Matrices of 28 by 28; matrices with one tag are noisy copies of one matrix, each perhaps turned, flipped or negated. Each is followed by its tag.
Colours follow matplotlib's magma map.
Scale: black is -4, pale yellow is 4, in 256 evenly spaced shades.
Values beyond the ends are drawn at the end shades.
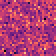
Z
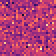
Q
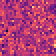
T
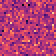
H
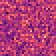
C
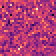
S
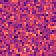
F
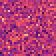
Q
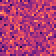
S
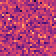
C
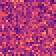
H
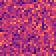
H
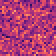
S
